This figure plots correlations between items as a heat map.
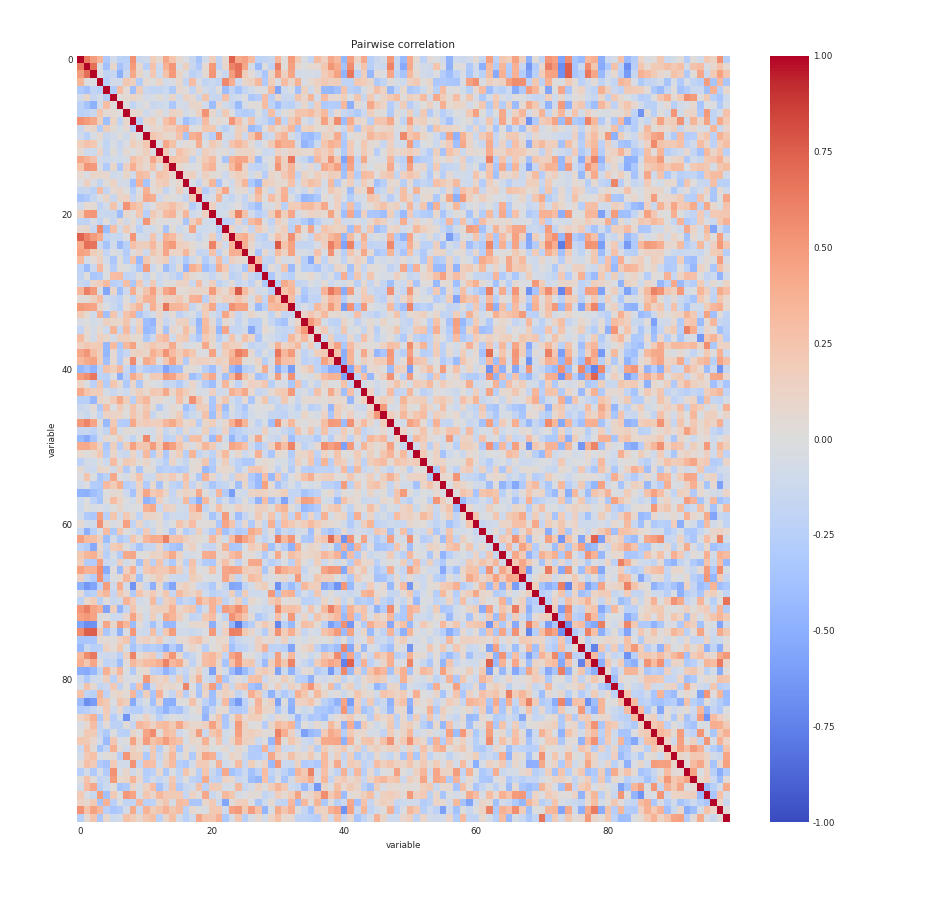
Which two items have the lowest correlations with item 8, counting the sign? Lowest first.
68, 83
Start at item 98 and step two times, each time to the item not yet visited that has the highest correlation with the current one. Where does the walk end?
90
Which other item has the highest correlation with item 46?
45
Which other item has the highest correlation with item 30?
24
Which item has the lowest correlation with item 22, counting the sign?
96
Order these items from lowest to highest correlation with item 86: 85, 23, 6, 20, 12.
6, 23, 85, 12, 20
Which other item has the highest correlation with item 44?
17
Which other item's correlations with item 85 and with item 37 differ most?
95
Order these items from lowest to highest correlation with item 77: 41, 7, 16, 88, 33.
16, 33, 7, 88, 41
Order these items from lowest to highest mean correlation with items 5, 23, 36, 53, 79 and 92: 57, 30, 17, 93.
30, 17, 57, 93
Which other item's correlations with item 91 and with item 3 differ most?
60
